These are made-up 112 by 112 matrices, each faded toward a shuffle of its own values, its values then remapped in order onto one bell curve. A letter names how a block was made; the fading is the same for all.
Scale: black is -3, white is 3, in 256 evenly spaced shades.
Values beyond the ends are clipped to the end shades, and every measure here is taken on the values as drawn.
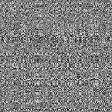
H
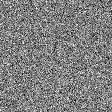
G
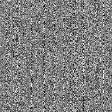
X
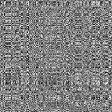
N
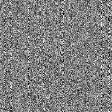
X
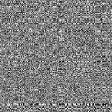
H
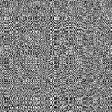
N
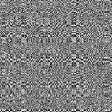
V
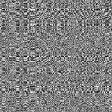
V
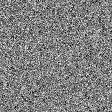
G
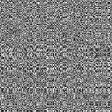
N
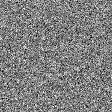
G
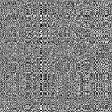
N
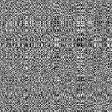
N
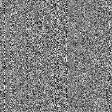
X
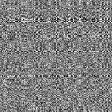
H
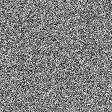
G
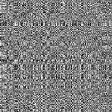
N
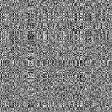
N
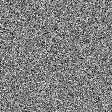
G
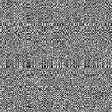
V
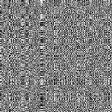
N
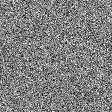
G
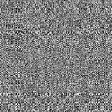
H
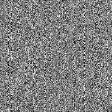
X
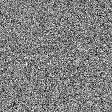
G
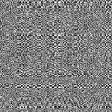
V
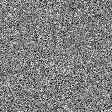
G
